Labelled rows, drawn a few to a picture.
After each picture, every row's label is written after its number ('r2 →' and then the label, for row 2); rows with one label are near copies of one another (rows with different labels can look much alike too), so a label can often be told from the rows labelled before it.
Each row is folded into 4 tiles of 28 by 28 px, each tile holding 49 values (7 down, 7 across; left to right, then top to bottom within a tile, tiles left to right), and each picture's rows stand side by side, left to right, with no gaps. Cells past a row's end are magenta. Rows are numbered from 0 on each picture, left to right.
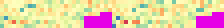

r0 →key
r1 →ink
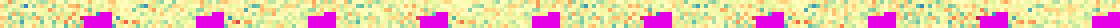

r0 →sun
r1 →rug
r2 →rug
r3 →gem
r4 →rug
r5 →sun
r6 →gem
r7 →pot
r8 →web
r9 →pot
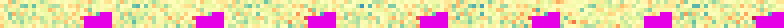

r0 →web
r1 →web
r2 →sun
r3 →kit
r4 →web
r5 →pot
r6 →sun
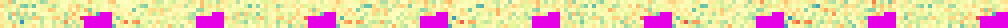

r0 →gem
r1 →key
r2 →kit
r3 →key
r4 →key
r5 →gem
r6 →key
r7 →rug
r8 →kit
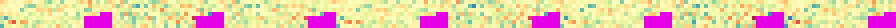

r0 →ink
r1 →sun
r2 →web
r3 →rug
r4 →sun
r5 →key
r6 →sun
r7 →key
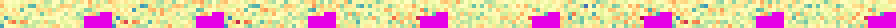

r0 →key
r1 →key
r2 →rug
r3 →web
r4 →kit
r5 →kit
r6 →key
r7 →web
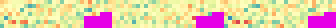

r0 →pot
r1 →gem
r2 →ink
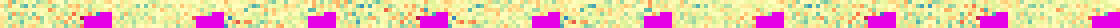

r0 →sun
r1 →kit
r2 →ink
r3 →gem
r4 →rug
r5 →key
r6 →web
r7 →sun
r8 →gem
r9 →gem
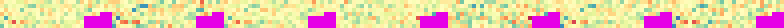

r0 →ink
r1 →pot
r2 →rug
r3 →sun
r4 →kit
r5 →key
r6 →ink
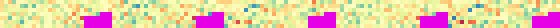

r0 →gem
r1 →sun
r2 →pot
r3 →web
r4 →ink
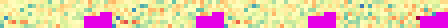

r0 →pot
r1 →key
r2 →ink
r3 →kit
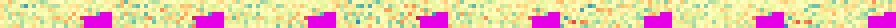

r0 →sun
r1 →sun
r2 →kit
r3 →gem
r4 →web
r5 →rug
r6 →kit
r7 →pot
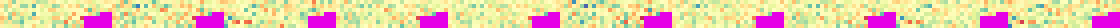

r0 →kit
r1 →web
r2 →pot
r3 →kit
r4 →kit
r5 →gem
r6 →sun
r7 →kit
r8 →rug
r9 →key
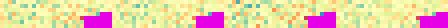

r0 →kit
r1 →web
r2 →sun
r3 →sun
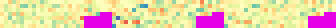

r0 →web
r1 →key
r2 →pot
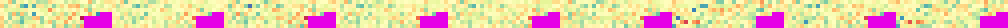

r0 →sun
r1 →gem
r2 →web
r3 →web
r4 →web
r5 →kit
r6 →key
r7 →gem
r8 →rug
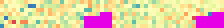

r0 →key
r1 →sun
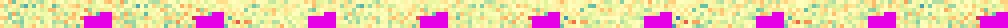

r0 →web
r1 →kit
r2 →ink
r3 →web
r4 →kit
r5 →key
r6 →key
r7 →pot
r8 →kit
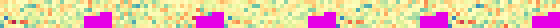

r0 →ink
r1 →web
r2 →key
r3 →key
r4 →ink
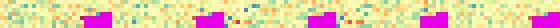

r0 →kit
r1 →gem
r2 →key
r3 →pot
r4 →sun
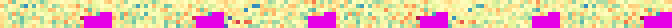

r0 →web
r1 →kit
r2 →key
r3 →sun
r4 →key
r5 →kit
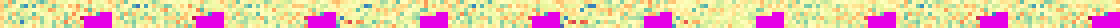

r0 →gem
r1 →web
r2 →sun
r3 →key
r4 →web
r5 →key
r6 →key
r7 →web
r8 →sun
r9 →kit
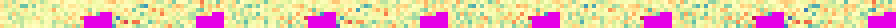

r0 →web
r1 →rug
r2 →gem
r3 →rug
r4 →sun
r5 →gem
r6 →kit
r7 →pot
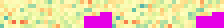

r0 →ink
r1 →pot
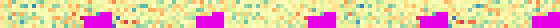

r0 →gem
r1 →rug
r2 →gem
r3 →web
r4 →ink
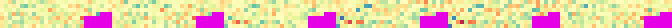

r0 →sun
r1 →gem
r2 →ink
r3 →key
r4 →rug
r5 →web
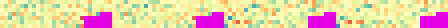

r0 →web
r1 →web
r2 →ink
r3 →ink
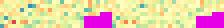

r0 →key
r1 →ink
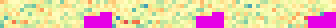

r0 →pot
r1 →key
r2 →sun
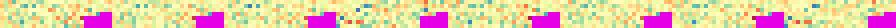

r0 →gem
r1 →kit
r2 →web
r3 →pot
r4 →gem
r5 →web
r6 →gem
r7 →key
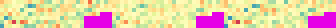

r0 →pot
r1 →pot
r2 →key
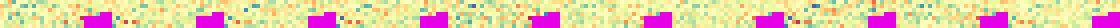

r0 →gem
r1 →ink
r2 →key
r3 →rug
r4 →sun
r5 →sun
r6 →sun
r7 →key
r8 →web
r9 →pot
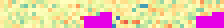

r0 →gem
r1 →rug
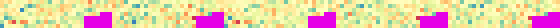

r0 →pot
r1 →gem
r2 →ink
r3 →web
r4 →gem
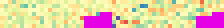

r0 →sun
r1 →key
